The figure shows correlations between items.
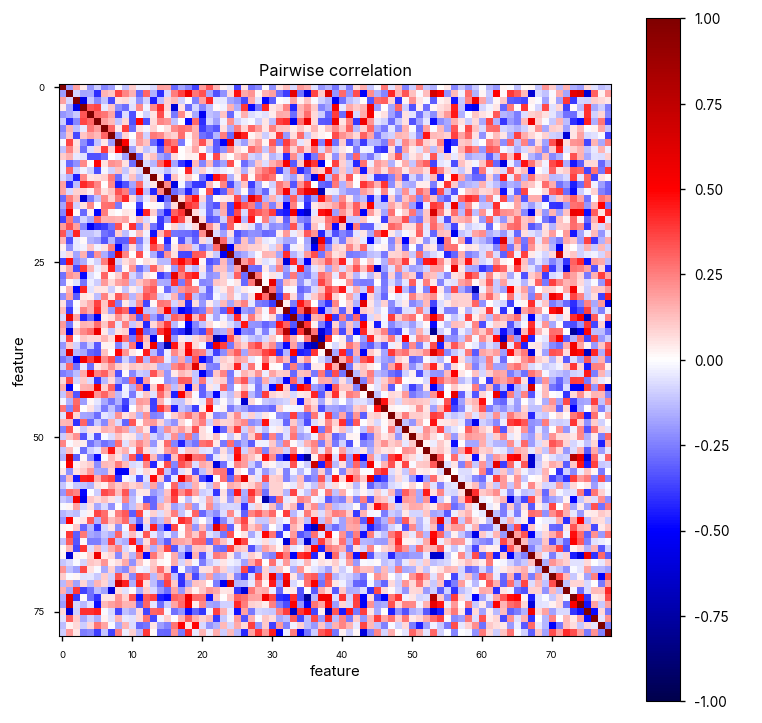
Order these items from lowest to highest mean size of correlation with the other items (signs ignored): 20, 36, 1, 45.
45, 20, 36, 1
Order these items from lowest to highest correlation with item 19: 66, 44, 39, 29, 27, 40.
44, 66, 29, 39, 27, 40
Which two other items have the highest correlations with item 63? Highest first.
37, 22
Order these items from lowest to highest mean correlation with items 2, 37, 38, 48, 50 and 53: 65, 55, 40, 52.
55, 52, 40, 65
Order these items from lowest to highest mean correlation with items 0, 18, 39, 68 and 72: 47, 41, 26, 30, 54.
26, 54, 47, 41, 30
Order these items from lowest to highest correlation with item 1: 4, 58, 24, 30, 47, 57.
4, 57, 24, 30, 58, 47
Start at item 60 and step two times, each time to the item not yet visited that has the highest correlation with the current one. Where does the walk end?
46
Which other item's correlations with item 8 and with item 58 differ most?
24
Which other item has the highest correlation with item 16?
27
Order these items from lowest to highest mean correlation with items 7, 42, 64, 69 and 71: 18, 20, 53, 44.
18, 20, 44, 53
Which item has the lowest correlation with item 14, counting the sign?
16
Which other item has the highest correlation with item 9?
8
